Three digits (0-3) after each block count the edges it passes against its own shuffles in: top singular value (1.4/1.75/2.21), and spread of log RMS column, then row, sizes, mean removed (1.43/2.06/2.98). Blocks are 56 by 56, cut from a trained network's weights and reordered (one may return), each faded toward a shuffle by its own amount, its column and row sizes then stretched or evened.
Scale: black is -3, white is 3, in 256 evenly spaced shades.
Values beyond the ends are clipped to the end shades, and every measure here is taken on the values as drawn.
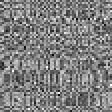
3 0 0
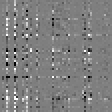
3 3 2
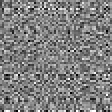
3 0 2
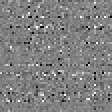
0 1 2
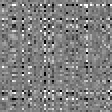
3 3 2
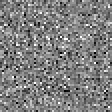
1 1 1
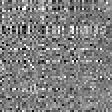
3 1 2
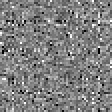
2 1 1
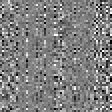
3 3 1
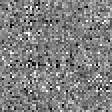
1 1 1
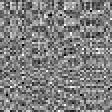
3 1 1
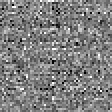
1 1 1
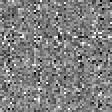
1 2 0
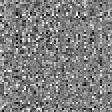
2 2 1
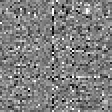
2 2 1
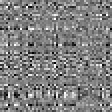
3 2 3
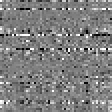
3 1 3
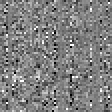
0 3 0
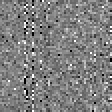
2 2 0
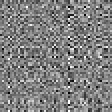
3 2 2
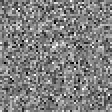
1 0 1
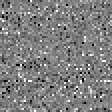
0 1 1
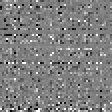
0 2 3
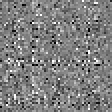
2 2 1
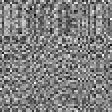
3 0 1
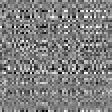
3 1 3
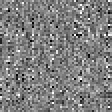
1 2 0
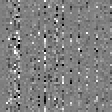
1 3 0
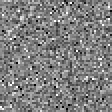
0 0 0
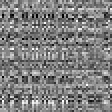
3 2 2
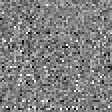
0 1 2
